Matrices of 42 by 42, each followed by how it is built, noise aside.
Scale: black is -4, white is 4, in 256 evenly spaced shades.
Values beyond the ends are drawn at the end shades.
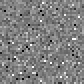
sparse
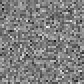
noise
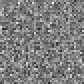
repeating columns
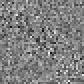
block diagonal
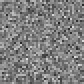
noise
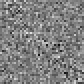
block diagonal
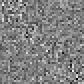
block diagonal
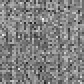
blocks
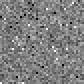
sparse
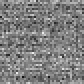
blocks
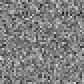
repeating columns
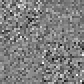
block diagonal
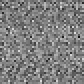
repeating columns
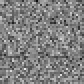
repeating columns
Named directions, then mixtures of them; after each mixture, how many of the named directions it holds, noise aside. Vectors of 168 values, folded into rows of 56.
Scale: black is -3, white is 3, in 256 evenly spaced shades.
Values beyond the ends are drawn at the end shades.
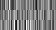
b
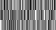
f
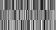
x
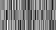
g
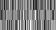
four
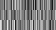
four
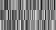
four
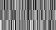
four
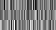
four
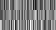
three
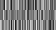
three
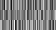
three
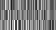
two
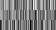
three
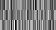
three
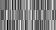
one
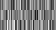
four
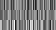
four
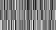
four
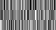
two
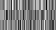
two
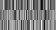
one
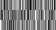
one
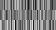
four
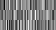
four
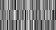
four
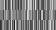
three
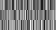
one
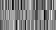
four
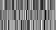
one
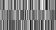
one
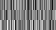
four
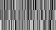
four
